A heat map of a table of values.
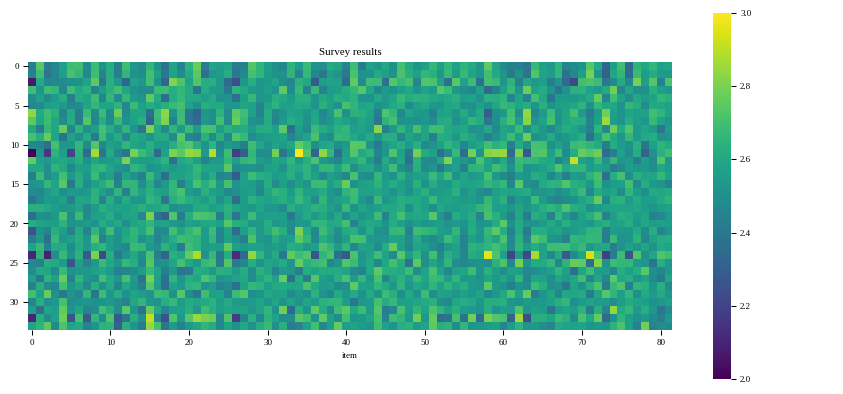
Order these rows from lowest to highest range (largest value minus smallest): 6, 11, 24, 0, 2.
0, 6, 2, 24, 11
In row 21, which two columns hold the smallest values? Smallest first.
0, 26
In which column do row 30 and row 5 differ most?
41
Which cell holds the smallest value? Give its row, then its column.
11, 0
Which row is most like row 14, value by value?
28
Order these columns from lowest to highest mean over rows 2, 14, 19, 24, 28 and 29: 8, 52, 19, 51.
52, 19, 8, 51
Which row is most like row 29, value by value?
9
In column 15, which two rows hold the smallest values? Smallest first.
7, 6
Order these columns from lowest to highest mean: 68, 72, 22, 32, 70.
68, 32, 22, 70, 72
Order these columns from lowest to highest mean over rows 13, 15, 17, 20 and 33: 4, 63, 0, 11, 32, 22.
11, 63, 0, 32, 22, 4
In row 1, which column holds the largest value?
71
